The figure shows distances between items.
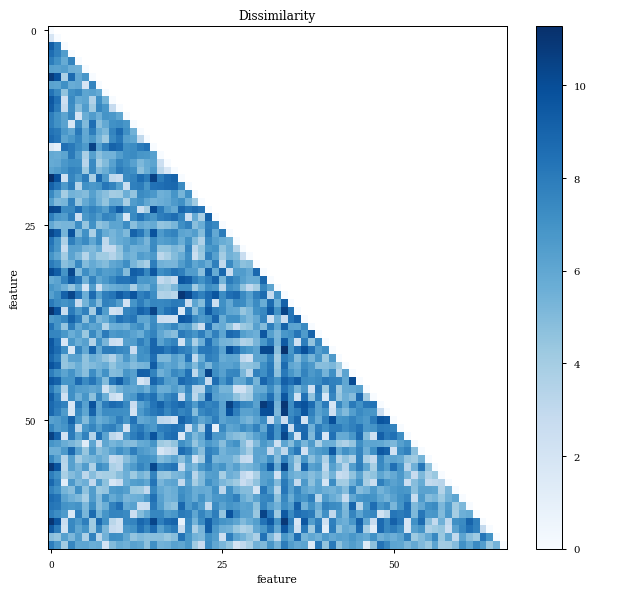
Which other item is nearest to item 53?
5
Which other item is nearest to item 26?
31
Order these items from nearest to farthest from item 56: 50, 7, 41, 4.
4, 41, 7, 50
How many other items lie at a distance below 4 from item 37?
7
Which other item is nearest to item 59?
30
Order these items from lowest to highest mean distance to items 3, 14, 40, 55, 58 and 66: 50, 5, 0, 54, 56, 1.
56, 5, 54, 50, 1, 0
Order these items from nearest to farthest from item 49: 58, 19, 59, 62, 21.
62, 21, 59, 58, 19
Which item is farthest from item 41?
34
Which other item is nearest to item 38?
66
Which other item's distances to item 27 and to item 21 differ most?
44
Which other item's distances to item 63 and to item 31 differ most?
19
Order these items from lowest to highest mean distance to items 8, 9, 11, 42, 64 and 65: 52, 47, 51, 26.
47, 52, 26, 51
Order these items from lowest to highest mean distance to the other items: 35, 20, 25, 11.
25, 11, 35, 20
